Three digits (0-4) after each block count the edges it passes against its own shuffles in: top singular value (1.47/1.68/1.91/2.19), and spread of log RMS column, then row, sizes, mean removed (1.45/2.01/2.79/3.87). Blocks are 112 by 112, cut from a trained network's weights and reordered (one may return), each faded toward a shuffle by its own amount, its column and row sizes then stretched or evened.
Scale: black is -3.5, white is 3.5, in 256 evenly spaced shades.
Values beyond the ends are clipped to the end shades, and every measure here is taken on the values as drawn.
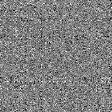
2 2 2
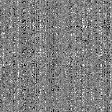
3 3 2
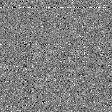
1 1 2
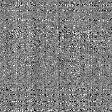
2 1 3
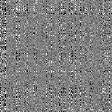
4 4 2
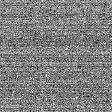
3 1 0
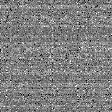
2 1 1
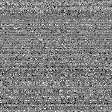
3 0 3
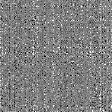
2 3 2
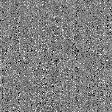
0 2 1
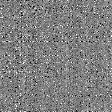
0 1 2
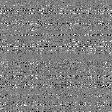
1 1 4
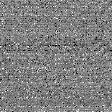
1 1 2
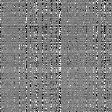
4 4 1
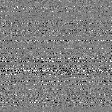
1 1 4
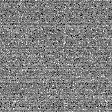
2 0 0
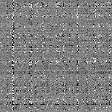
2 3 3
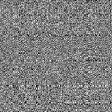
4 2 2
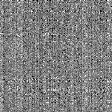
3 1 2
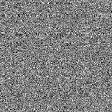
3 0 2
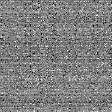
3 2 1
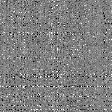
1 2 3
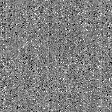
0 1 1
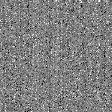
0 1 0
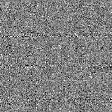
2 1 2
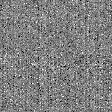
1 0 1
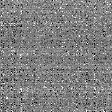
2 2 2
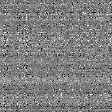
2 2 3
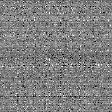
3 2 2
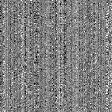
4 3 0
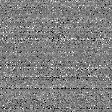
2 0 3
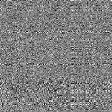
4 1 3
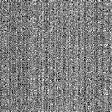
4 0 2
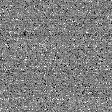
0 0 1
